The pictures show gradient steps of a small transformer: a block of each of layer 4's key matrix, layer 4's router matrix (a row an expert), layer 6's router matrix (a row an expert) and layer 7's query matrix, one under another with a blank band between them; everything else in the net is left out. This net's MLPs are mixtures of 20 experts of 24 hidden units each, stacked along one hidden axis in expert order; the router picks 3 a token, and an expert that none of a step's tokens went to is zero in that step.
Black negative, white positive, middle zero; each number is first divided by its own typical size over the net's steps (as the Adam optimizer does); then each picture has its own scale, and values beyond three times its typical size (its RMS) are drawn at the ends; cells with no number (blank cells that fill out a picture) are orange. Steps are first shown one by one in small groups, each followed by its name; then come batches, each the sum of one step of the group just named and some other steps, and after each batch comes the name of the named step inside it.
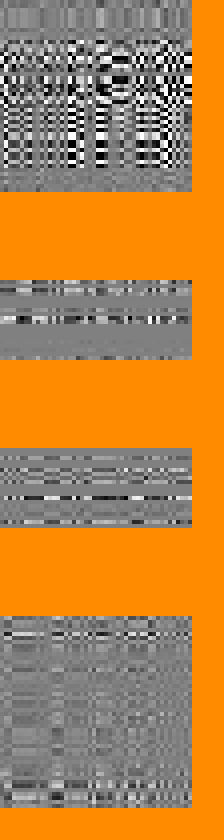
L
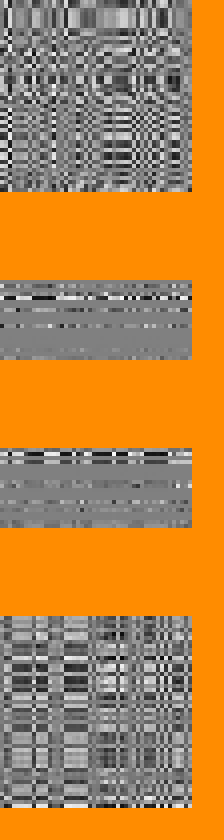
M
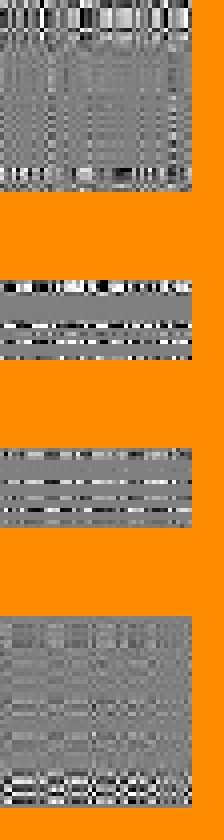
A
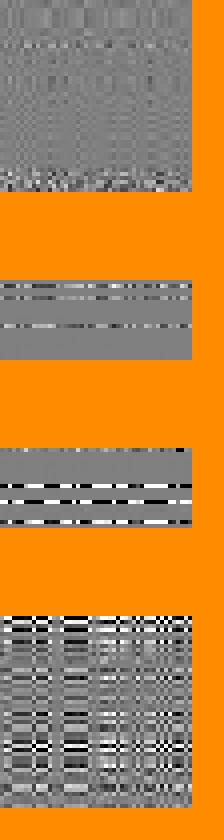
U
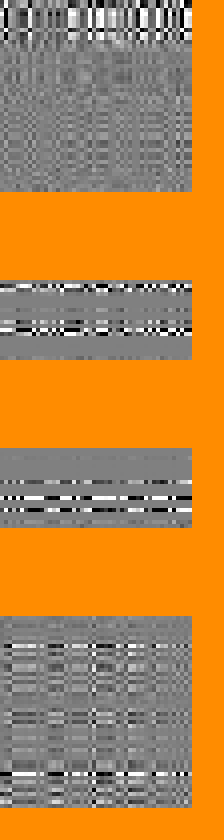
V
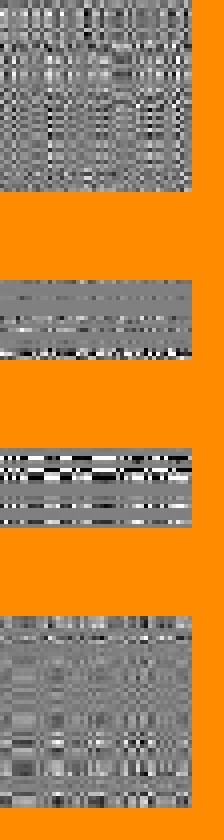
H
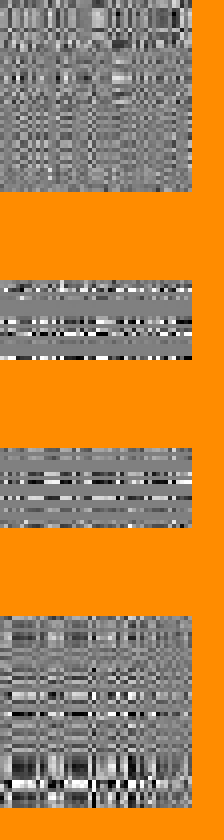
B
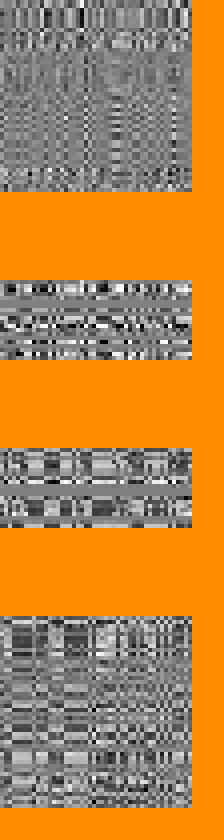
A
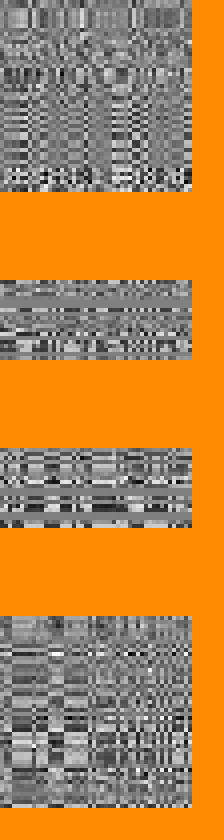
M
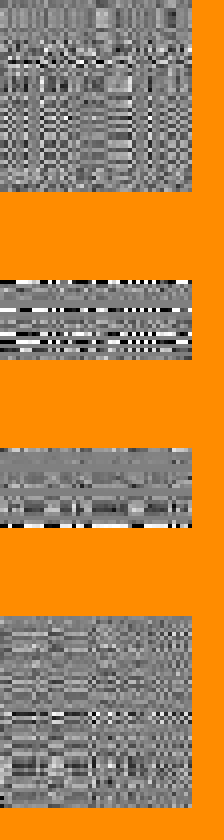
B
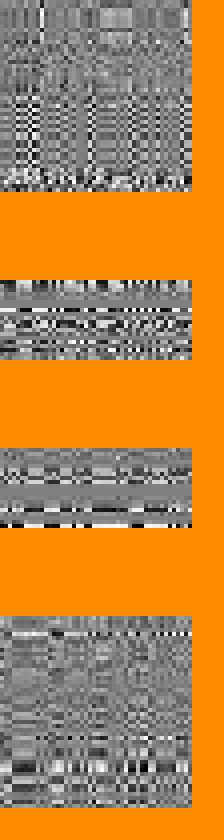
A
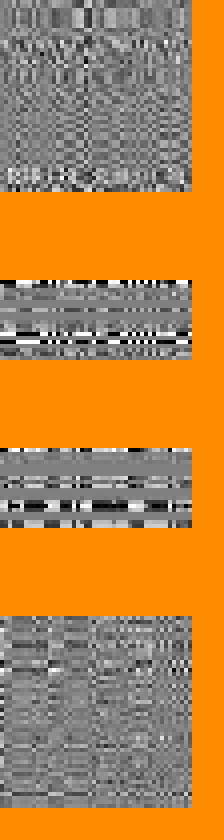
U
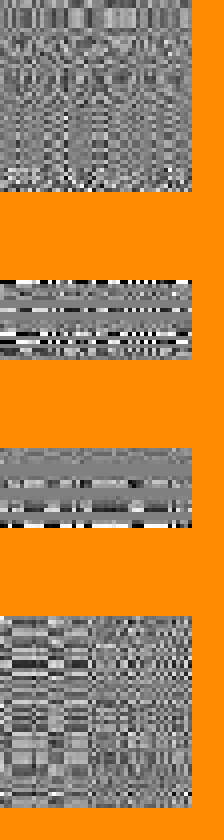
M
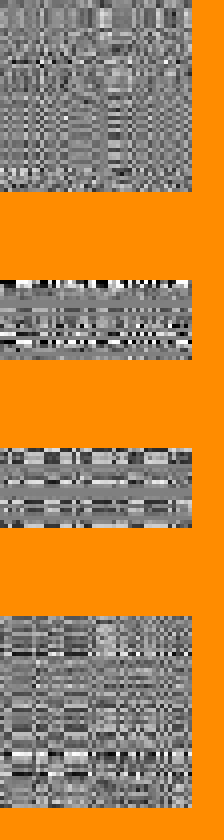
A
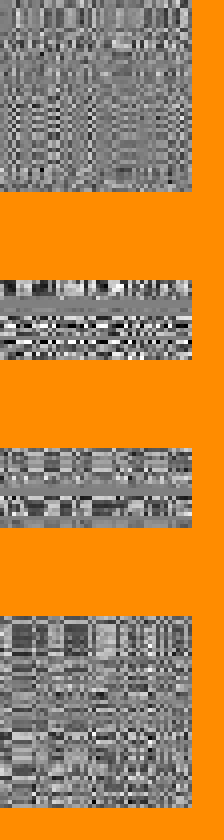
A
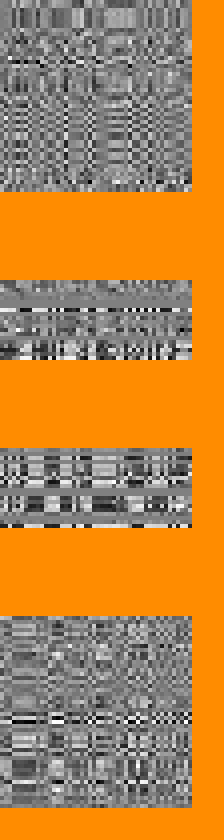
U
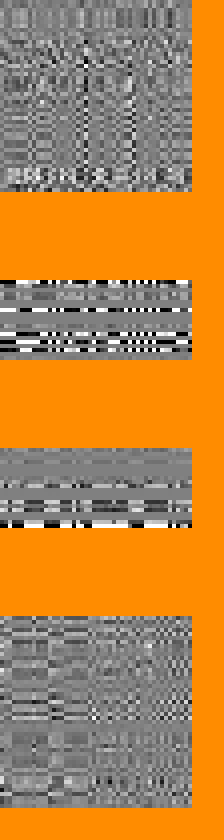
U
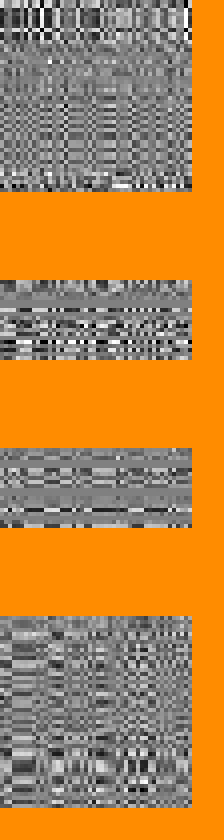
A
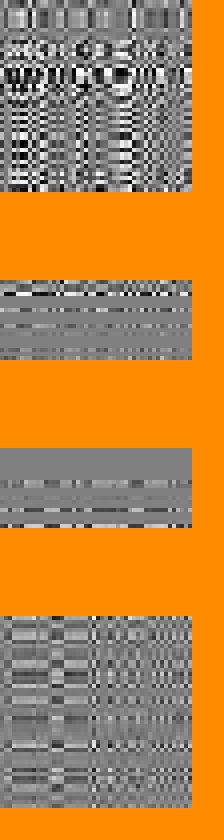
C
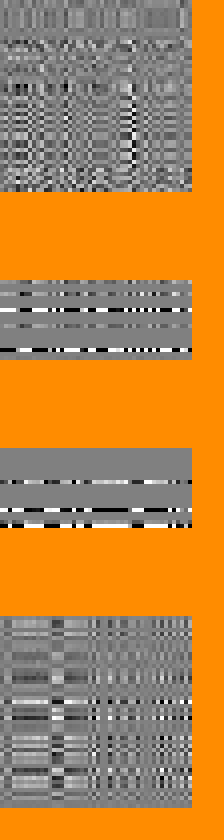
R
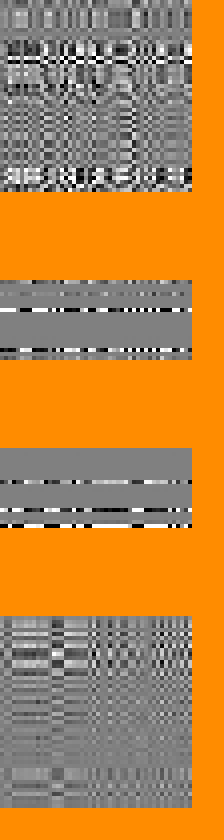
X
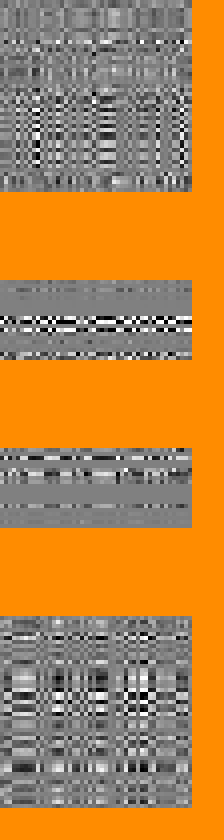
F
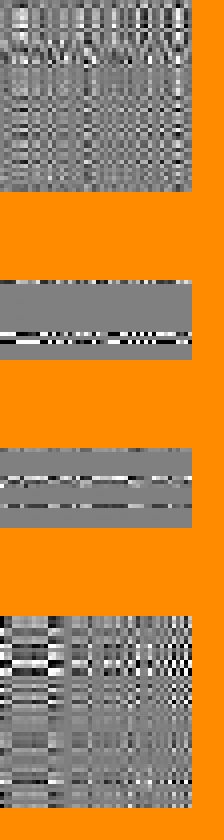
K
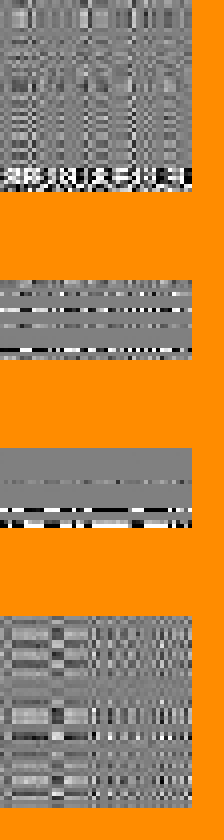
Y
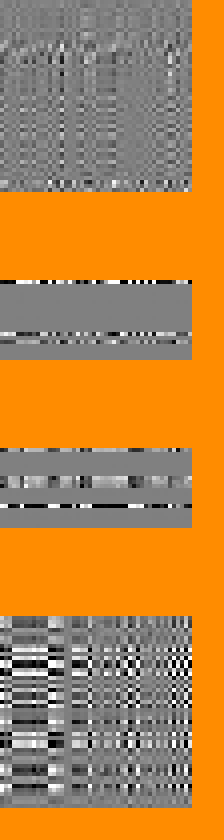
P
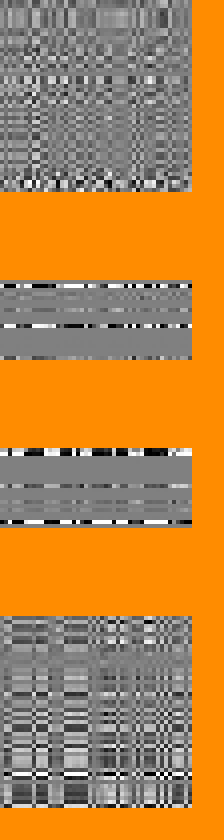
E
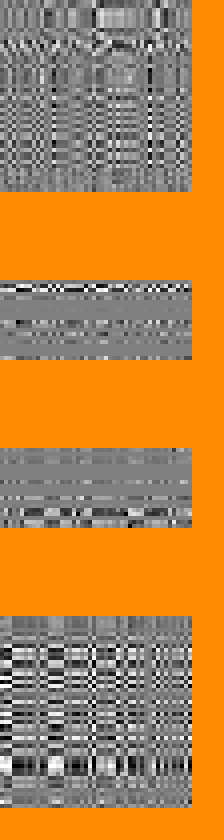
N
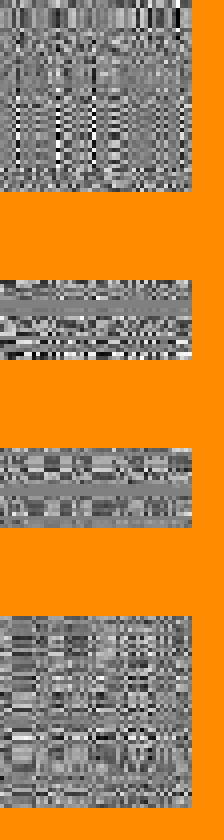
E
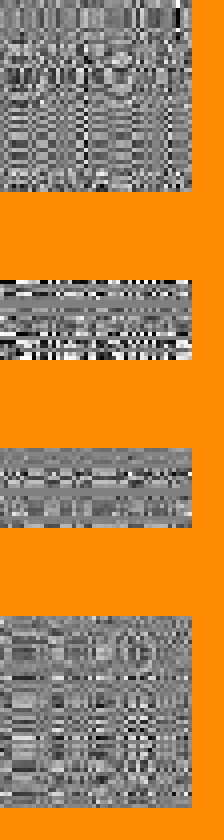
C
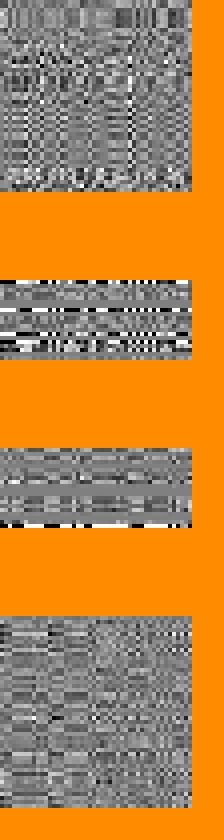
Y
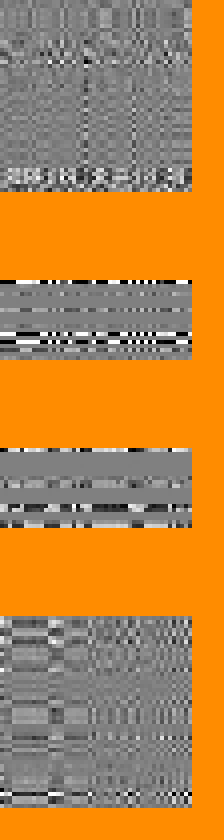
Y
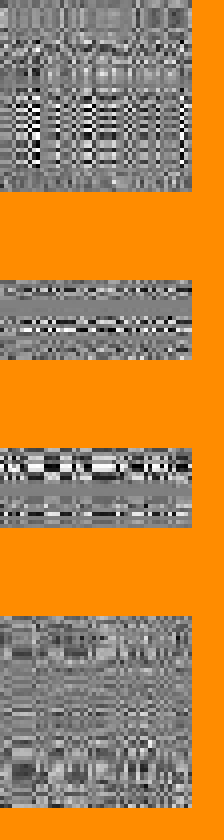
F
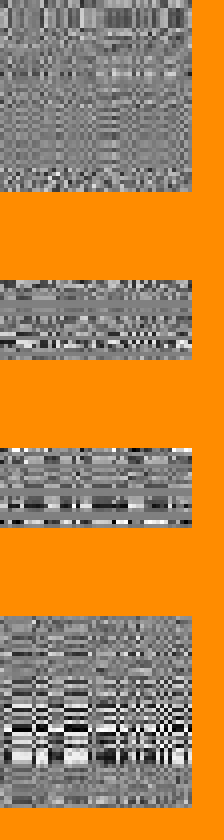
E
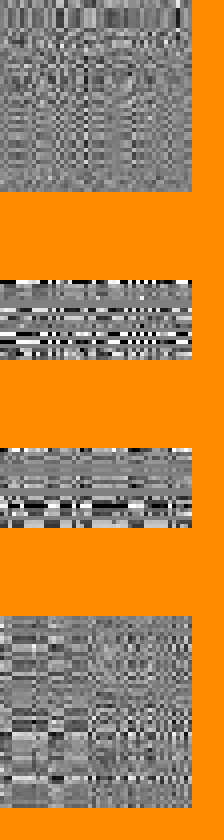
P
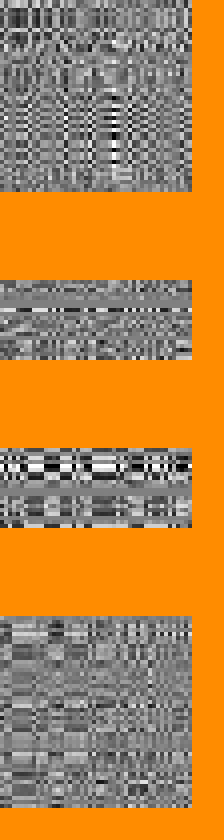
R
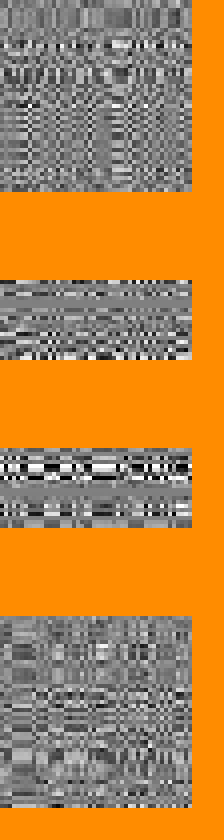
C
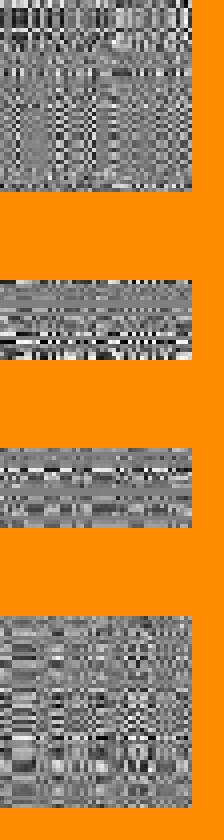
K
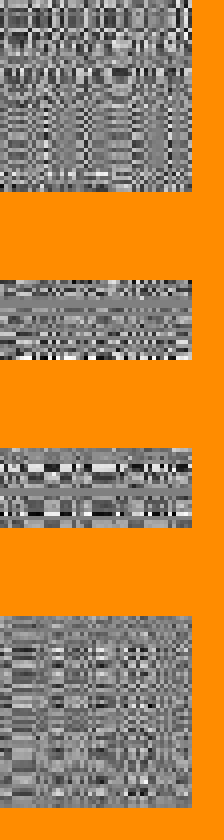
C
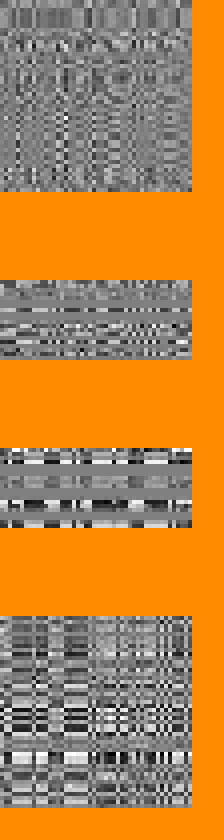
R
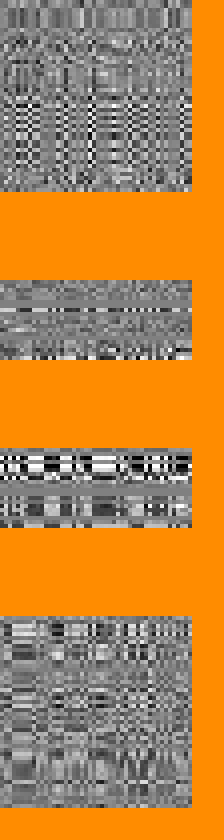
X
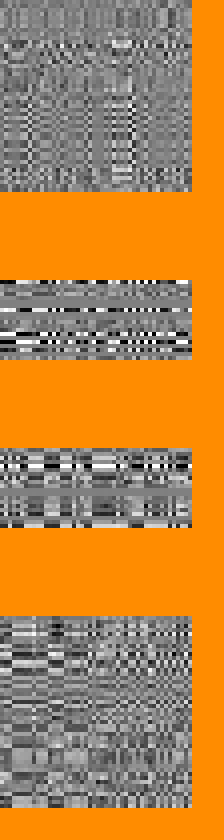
K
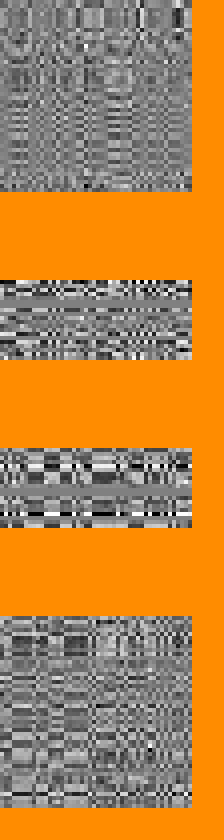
N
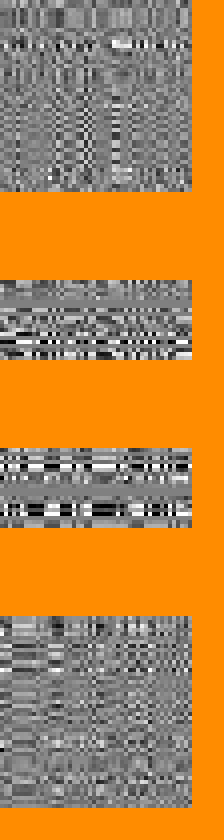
K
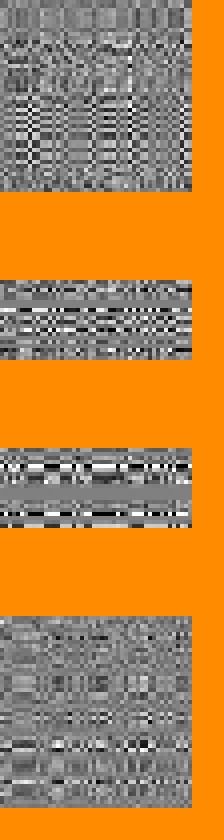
F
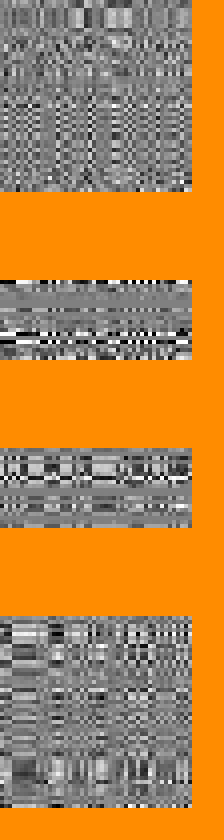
K
